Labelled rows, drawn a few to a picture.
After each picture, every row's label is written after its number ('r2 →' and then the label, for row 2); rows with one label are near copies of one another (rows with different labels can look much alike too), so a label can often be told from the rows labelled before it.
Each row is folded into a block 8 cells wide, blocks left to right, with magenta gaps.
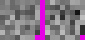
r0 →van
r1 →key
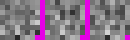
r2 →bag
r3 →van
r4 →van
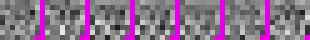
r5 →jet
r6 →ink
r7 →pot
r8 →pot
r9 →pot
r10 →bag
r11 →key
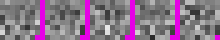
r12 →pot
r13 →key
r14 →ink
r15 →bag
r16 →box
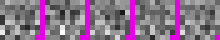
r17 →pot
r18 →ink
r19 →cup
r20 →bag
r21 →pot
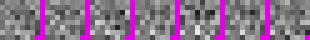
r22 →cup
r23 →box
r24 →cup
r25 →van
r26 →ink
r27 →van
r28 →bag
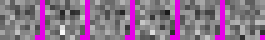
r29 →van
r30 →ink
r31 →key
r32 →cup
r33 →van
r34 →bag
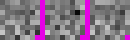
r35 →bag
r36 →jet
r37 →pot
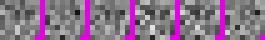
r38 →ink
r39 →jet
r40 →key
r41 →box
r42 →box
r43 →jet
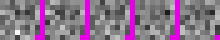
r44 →van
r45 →box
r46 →van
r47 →jet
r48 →key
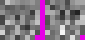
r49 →pot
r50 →ink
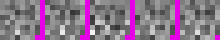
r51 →van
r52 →ink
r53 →pot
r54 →van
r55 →van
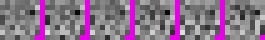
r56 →jet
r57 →jet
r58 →jet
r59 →key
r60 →pot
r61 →key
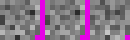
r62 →jet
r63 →jet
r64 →van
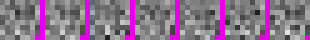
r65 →van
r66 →van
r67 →bag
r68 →key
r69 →cup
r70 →jet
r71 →van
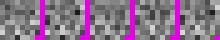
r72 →bag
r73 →jet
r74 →pot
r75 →ink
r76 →jet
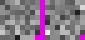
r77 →bag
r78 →jet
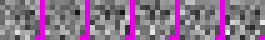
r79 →cup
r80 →jet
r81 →key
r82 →ink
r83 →box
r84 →pot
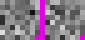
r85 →jet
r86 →box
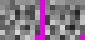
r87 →van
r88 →pot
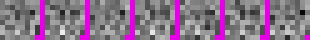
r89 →key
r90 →ink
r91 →jet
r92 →van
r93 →cup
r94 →van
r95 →jet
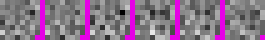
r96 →jet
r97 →bag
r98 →jet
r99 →van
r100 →van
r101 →cup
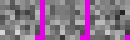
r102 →van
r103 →bag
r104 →cup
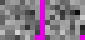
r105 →cup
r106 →key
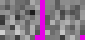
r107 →jet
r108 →van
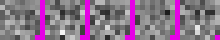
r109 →cup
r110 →van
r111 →box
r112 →jet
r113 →ink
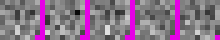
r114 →ink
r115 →jet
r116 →ink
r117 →cup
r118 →van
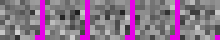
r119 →bag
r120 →cup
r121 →key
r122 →jet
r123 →box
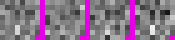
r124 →ink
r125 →jet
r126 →van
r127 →ink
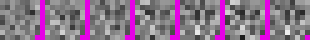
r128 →jet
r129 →cup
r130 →van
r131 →box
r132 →ink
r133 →box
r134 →ink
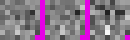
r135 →cup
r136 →jet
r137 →ink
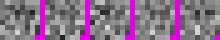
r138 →key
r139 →bag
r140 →box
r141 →van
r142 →ink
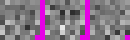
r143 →pot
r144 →ink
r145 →bag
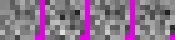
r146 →van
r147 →cup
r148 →van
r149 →key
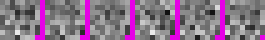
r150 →van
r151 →bag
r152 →key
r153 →cup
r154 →jet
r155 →pot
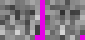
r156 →key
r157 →ink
